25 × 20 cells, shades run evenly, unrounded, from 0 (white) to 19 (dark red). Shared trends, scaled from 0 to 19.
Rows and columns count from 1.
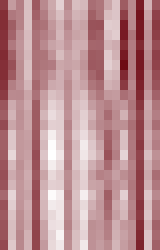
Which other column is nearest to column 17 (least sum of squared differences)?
9
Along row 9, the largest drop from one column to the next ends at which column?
19
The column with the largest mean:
18
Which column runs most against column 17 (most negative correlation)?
3
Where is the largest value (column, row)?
16, 7
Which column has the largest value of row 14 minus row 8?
14
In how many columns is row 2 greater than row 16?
14
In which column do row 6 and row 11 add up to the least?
8
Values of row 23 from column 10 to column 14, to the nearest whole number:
6 3 9 8 10
